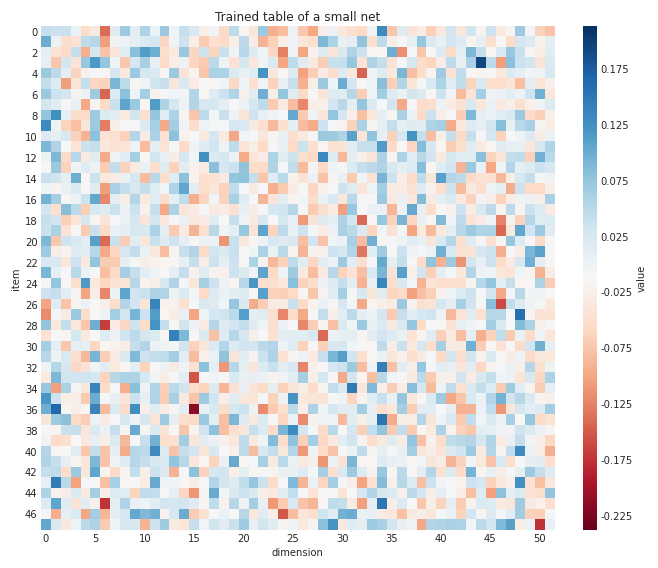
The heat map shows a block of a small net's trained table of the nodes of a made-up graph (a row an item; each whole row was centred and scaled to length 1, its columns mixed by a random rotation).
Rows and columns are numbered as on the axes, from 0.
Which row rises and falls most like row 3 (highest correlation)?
34
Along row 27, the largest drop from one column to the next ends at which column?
49
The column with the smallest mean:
6
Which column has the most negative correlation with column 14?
17
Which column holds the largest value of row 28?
11
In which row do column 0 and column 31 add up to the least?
26
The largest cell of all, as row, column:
3, 44
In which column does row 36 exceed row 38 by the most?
1
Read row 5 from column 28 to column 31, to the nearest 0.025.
0.075 0 0.1 0.025
